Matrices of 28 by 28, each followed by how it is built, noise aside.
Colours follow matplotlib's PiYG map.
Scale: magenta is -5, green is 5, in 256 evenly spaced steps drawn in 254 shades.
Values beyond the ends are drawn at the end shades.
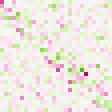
banded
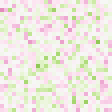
blocks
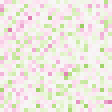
Hankel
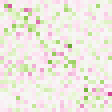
block diagonal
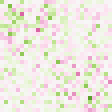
block diagonal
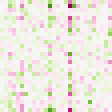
low rank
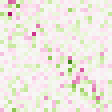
banded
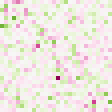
block diagonal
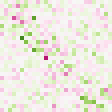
banded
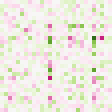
low rank
